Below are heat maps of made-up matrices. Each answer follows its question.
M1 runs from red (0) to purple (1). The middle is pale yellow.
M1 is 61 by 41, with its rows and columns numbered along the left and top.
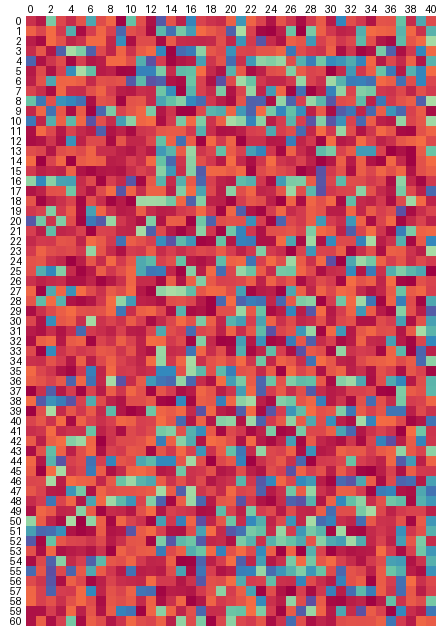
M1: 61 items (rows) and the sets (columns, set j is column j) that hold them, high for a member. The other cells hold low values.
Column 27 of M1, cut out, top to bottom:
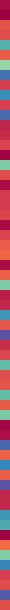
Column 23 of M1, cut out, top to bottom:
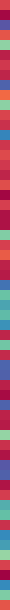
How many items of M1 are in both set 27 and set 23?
8
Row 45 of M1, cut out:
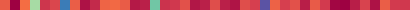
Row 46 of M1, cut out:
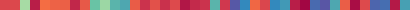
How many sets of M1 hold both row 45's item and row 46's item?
0
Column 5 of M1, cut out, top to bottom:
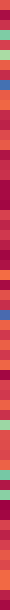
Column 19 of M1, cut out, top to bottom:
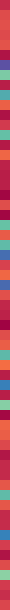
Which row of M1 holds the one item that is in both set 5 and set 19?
49
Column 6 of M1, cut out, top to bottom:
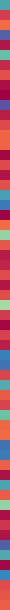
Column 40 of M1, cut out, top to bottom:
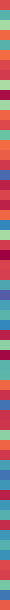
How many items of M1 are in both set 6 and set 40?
8
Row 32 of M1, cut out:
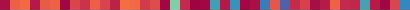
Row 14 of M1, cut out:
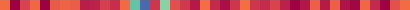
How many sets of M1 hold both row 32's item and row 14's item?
0
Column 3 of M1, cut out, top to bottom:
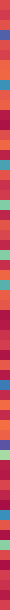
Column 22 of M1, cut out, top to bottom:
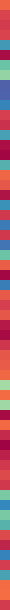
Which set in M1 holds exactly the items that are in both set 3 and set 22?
1
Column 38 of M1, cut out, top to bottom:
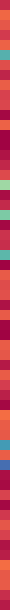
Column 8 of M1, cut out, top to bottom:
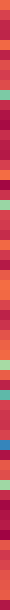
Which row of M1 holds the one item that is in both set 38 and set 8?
44
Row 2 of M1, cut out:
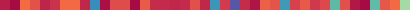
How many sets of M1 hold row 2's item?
7
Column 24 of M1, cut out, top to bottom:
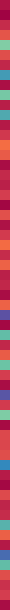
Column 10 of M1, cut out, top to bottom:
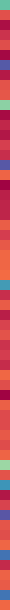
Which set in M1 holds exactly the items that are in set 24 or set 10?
31
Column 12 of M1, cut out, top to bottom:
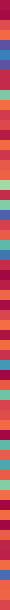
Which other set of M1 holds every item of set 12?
32
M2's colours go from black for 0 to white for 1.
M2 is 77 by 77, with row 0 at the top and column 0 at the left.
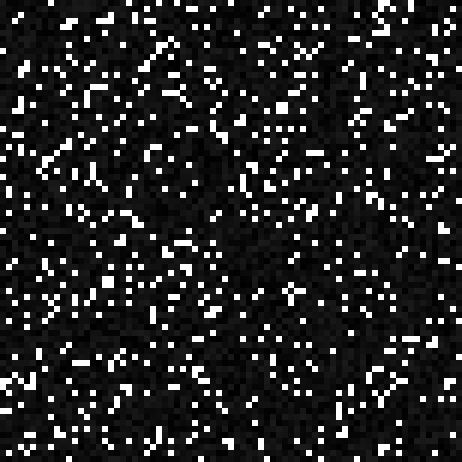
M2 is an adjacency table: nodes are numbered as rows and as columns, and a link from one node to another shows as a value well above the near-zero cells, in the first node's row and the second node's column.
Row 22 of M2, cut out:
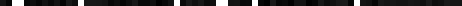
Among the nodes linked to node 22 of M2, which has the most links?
node 3
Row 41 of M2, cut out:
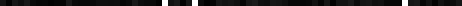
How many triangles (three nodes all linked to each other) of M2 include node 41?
1
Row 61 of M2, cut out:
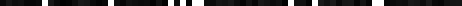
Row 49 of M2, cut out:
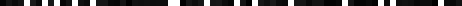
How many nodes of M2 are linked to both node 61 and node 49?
4
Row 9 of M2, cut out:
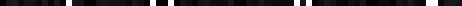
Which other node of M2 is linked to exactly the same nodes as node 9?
node 57
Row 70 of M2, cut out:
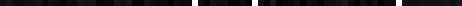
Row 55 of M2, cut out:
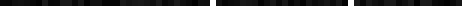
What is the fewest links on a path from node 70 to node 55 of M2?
4
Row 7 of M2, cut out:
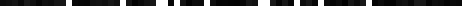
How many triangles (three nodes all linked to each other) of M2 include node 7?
3
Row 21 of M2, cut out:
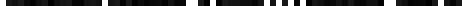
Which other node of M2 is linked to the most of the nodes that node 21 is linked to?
node 1
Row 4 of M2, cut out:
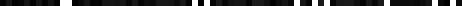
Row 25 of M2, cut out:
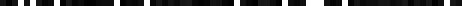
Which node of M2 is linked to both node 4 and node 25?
node 52
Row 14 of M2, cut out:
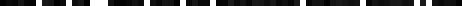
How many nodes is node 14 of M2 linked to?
12
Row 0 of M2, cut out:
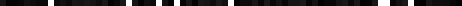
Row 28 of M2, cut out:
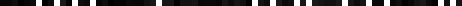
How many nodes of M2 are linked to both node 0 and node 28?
2
